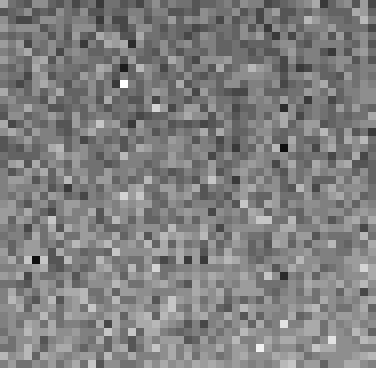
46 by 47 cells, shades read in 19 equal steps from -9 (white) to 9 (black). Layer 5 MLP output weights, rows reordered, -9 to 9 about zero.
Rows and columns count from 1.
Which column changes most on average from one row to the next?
4
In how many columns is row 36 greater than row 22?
12
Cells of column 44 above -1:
25
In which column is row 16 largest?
17
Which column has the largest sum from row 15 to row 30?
30
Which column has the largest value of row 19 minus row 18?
36
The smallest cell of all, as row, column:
11, 16
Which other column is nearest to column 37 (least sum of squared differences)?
44
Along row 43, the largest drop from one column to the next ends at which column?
42
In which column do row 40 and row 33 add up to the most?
5
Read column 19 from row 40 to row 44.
-4 -3 -3 -2 -2
